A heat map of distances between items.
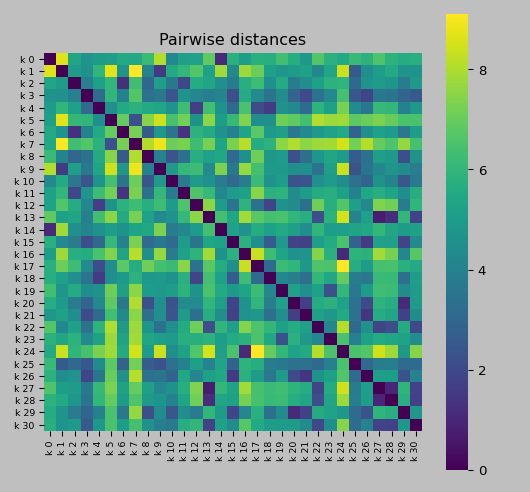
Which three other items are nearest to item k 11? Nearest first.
k 6, k 2, k 8
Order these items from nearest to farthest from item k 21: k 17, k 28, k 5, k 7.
k 17, k 28, k 5, k 7
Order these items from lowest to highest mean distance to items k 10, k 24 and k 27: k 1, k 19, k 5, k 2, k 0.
k 2, k 0, k 19, k 1, k 5
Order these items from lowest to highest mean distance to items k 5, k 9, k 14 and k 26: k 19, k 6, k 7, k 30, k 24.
k 30, k 6, k 19, k 7, k 24
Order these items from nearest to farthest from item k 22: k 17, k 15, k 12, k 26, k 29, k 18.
k 26, k 15, k 29, k 18, k 17, k 12
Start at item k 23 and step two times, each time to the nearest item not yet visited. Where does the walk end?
k 25
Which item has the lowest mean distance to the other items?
k 3
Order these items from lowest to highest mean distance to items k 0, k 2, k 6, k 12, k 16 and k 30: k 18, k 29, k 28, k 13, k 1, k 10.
k 10, k 29, k 18, k 28, k 13, k 1
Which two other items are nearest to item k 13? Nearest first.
k 27, k 28
